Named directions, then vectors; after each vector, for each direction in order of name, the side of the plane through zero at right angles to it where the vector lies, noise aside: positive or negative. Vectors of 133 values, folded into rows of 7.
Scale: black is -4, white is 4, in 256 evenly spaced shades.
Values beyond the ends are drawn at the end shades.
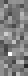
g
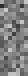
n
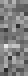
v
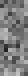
positive, positive, negative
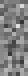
negative, negative, negative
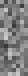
positive, positive, negative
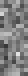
positive, positive, negative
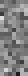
negative, negative, negative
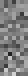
negative, positive, negative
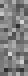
positive, positive, positive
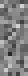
negative, negative, negative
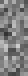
negative, negative, positive
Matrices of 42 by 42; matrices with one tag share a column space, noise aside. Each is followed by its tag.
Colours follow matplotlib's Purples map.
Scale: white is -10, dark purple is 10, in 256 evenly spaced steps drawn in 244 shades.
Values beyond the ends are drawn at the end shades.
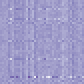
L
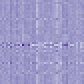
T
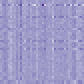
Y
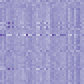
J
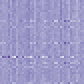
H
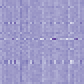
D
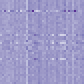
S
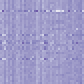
S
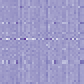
D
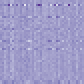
Y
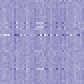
J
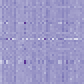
D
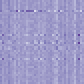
S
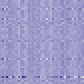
L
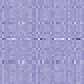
D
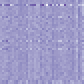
Y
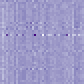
J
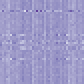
S
